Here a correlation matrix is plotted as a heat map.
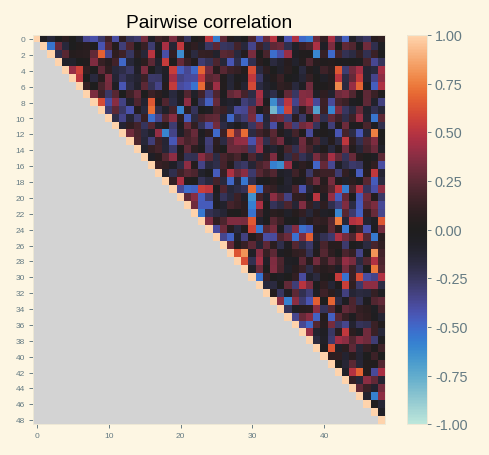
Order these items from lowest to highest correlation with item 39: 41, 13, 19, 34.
19, 13, 34, 41
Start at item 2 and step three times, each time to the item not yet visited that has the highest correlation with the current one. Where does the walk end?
8
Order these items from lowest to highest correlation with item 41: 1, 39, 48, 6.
6, 48, 1, 39
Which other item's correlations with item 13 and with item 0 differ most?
43
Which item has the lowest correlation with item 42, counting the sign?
22
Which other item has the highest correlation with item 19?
30
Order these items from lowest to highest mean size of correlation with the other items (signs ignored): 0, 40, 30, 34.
40, 34, 0, 30
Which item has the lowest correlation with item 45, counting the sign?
47
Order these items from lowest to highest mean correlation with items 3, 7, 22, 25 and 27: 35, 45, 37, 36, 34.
36, 45, 34, 35, 37
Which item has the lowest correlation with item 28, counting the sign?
9
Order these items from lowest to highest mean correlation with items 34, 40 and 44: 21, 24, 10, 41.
21, 24, 10, 41
